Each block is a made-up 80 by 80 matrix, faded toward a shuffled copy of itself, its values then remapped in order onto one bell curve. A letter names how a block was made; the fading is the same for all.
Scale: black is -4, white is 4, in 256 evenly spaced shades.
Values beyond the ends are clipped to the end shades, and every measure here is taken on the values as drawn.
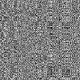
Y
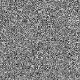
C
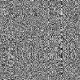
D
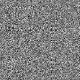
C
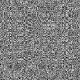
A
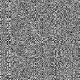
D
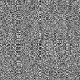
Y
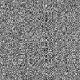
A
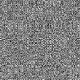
A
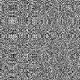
Y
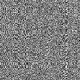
A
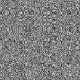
Y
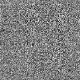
C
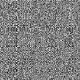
D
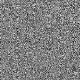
C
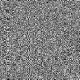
D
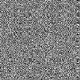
A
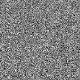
C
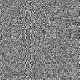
D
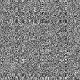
A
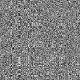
D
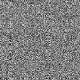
D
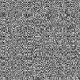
Y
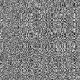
Y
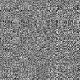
Y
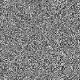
C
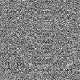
A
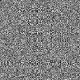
D
